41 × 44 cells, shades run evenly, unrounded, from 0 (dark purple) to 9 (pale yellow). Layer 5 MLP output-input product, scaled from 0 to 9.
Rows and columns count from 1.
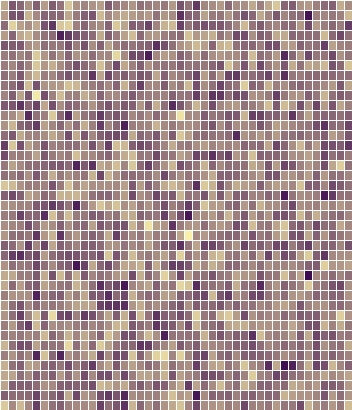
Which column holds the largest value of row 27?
41
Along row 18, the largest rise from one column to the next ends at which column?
14
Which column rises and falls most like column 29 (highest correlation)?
25
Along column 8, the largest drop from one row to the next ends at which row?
4
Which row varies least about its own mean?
18
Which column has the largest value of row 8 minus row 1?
5
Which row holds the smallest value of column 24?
22
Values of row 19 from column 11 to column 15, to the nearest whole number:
6 5 5 5 5
